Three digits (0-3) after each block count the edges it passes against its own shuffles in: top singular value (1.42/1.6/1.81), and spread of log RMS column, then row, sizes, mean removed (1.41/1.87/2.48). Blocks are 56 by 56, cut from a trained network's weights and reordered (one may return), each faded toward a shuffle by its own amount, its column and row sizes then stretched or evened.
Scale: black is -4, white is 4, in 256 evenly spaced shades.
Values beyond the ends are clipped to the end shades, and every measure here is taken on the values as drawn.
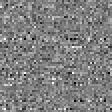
2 1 3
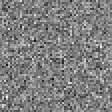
1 1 0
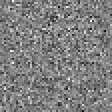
0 1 1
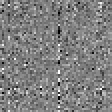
2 3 1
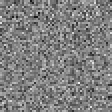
1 0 0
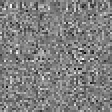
3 2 2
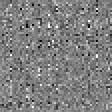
0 3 2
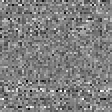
2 0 3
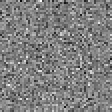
2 2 1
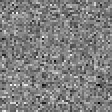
1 1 1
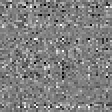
0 2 3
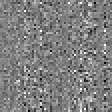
1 3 1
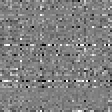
3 1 3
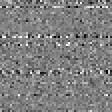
3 1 3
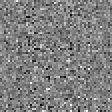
0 2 2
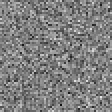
1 0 0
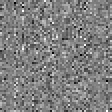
1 3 0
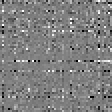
1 3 3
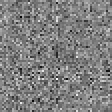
2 2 1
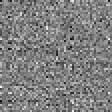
3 2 1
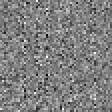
0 2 0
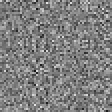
2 1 0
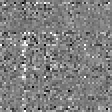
1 2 3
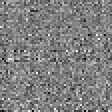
1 0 3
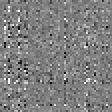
1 3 2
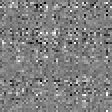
1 3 3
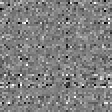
0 2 3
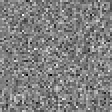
1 0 1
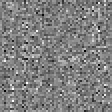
0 2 0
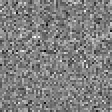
2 0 1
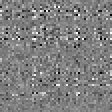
3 2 3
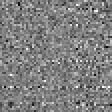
0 1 2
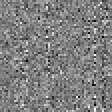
1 3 0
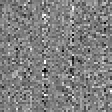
1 3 0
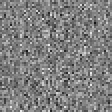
3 2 1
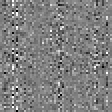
1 3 1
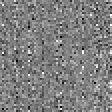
1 3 0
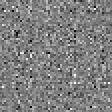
0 2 2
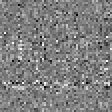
2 2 2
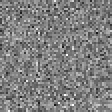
0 1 0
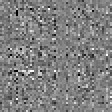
1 3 2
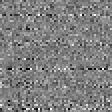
3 0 3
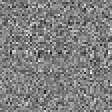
3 1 1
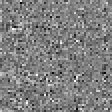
0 2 2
